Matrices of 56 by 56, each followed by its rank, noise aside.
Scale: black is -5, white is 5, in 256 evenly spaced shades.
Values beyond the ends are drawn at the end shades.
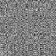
six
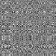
five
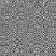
three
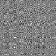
six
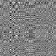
three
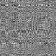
five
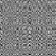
three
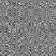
five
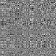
five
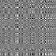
two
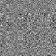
six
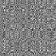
four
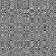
four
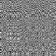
five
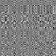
four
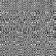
four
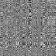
five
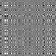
two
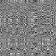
four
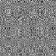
five
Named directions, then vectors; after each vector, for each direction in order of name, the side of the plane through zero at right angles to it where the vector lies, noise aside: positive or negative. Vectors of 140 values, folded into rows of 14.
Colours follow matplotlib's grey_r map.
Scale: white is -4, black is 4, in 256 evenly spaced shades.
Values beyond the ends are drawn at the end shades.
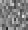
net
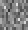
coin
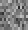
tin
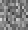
positive, positive, negative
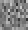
negative, positive, positive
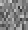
positive, positive, positive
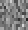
negative, positive, positive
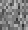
positive, negative, positive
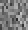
positive, negative, positive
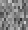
positive, positive, positive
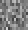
negative, negative, positive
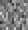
negative, negative, negative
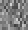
negative, positive, negative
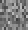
negative, negative, positive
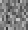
positive, positive, negative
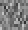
negative, positive, negative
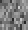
negative, negative, negative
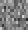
negative, positive, positive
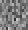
positive, positive, negative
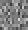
positive, negative, negative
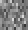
positive, positive, positive
